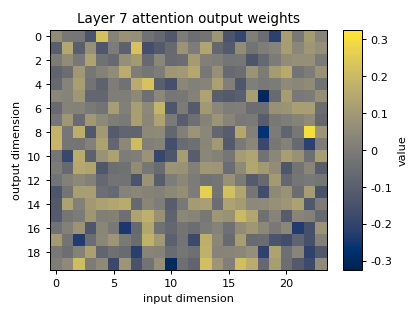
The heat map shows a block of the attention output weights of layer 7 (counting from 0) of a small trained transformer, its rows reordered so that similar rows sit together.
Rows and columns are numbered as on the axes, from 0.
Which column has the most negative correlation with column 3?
23
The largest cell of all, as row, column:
8, 22
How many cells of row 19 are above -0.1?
19
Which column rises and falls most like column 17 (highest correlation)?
2
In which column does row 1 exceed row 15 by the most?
20
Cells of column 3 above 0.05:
8
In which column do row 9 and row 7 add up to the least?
18
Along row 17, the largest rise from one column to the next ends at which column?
13
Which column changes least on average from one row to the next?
11
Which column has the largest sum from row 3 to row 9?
7
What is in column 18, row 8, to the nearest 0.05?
-0.25
